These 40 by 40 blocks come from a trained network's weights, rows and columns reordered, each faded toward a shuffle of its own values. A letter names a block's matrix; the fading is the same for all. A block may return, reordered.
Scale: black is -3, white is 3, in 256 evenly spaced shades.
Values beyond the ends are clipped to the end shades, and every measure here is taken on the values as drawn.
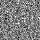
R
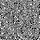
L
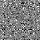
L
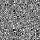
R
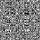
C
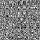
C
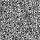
R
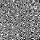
C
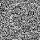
R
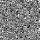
C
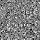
C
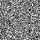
R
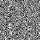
C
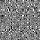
L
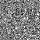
R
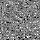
L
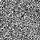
R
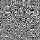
C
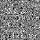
C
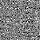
L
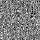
R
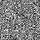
R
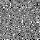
L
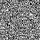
R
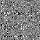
L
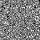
C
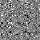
L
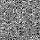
C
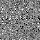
L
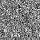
R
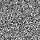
R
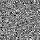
R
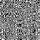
C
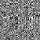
C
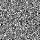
R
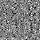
L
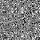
C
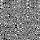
L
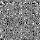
L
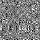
L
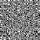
C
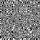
L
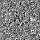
C
